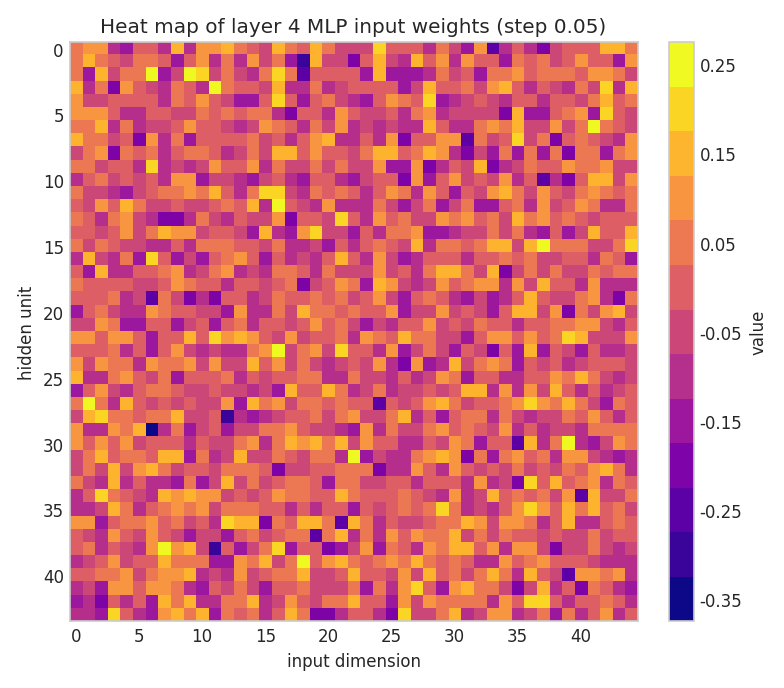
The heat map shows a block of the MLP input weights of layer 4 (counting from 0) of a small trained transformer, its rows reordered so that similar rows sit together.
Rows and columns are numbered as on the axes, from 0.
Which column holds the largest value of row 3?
11
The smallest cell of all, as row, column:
29, 6
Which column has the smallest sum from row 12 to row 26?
26
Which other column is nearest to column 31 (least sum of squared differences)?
5
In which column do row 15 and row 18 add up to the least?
18
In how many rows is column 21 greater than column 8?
20
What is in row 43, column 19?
-0.2
